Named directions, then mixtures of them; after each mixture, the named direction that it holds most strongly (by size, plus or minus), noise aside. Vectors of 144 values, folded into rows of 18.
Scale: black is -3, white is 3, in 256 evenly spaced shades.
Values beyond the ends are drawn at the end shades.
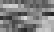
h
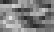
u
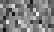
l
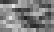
u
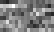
u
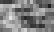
u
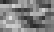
u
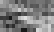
h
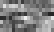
h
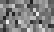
l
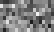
l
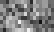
l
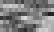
h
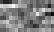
u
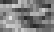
u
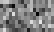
l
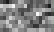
u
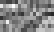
h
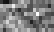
u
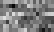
h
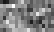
u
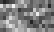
u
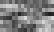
h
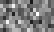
l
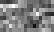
u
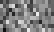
l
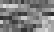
h
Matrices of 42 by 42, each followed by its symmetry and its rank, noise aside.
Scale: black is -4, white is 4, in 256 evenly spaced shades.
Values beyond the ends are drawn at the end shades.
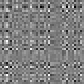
antisymmetric, rank two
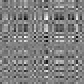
no symmetry, rank one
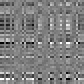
no symmetry, rank one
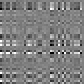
no symmetry, rank one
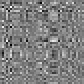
no symmetry, rank three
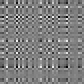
symmetric, rank one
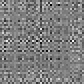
no symmetry, rank three
